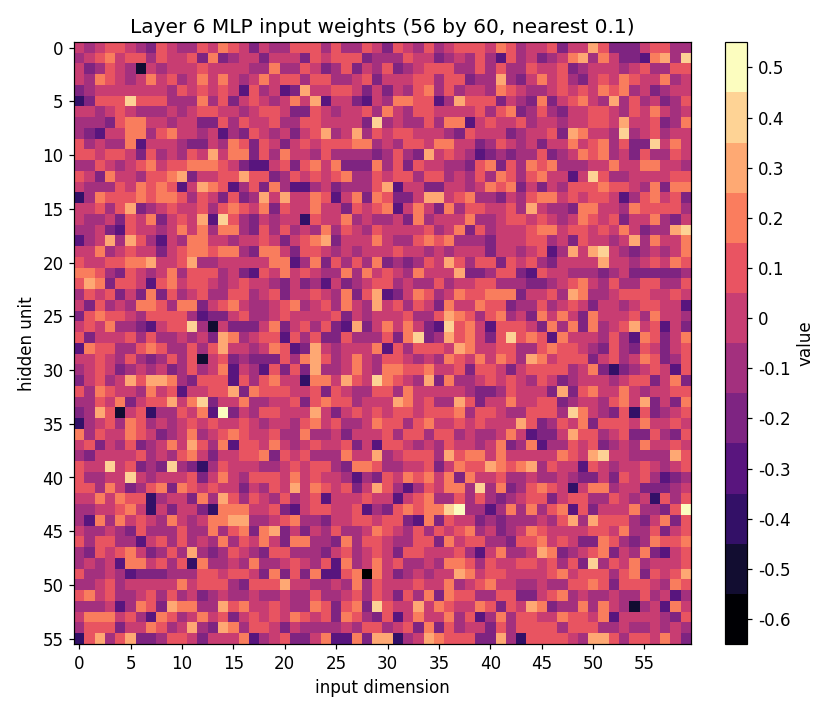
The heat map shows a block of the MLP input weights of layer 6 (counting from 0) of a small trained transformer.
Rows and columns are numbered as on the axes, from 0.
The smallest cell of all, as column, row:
28, 49
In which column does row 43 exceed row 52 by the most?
54
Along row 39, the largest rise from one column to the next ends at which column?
9
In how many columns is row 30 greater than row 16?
25
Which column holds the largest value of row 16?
14
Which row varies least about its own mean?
6
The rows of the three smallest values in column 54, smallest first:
52, 34, 27
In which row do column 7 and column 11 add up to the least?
42
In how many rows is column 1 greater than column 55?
16
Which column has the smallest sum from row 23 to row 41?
57
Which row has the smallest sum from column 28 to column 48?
10
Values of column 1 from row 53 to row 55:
0.2 0.1 0.1
